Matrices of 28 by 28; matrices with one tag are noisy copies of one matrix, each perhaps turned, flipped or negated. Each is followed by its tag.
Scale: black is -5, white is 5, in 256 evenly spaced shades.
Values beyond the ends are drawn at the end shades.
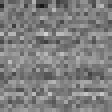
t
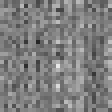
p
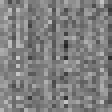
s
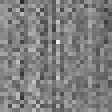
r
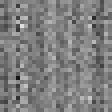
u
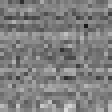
t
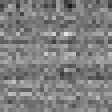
t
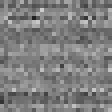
u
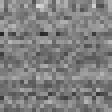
t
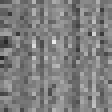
t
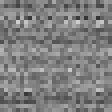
u
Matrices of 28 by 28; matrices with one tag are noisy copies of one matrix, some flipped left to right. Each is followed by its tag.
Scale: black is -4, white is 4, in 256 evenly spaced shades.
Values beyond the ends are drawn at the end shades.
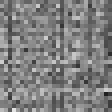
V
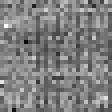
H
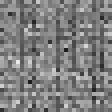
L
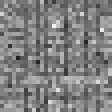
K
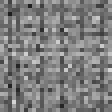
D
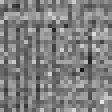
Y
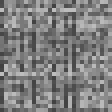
H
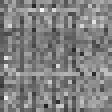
H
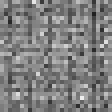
D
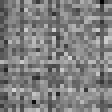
V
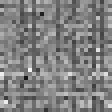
L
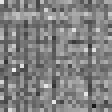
Y
